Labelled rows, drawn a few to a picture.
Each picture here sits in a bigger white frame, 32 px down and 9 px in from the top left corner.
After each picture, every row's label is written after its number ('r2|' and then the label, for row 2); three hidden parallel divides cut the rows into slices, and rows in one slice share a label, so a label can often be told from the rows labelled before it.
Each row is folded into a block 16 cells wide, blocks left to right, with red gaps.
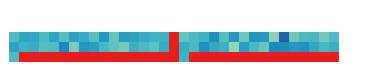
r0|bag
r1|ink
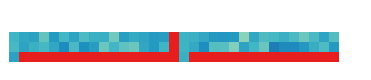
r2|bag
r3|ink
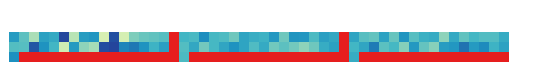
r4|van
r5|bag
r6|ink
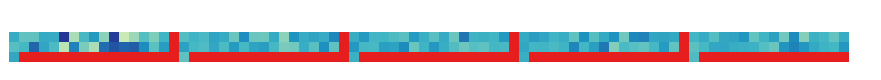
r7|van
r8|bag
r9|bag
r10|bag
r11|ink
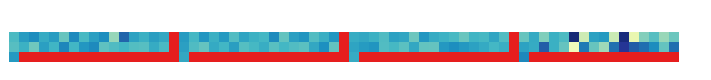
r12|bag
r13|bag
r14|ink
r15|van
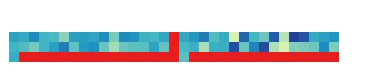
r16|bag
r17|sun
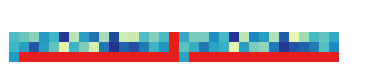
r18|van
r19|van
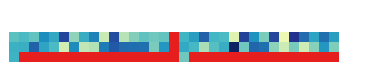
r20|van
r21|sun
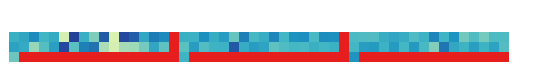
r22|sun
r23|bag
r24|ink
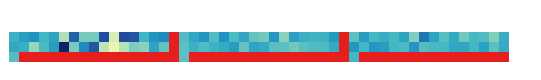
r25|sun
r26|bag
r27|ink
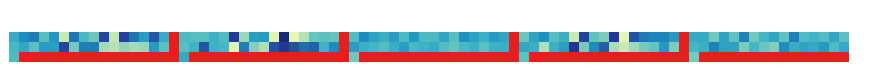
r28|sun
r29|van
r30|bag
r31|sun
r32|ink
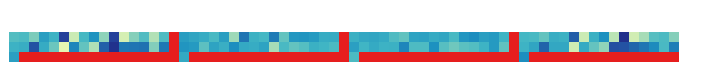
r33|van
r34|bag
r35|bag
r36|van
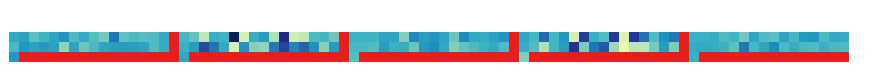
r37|ink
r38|van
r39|bag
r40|sun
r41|bag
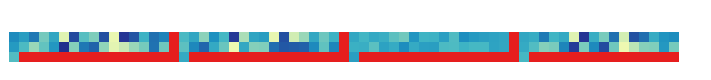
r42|sun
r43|van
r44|bag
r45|sun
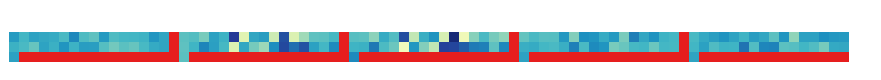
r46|bag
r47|van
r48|van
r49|bag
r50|bag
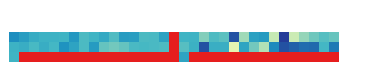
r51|bag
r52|van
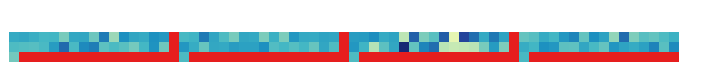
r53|bag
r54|bag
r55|sun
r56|ink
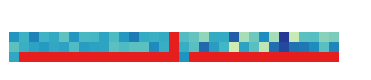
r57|bag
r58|van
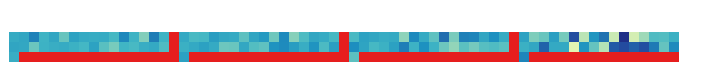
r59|bag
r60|ink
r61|bag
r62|van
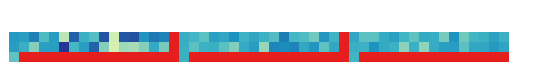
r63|sun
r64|ink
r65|ink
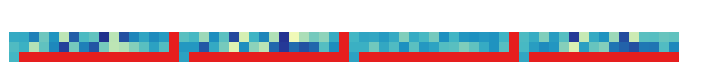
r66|sun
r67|van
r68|bag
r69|van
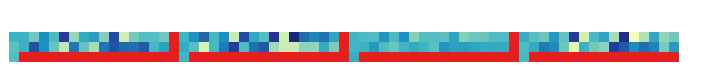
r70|van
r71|sun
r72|ink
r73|van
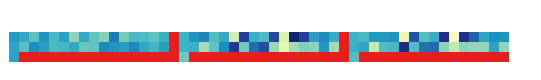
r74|ink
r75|sun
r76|sun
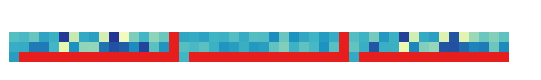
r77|van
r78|bag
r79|van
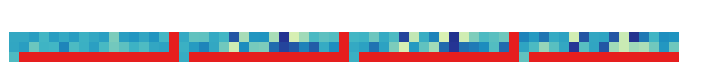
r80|bag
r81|van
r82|van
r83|sun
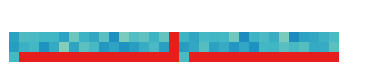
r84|ink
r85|bag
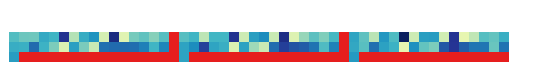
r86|van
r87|van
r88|van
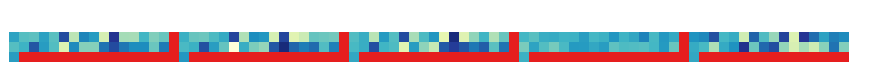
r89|van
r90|van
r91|van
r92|bag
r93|sun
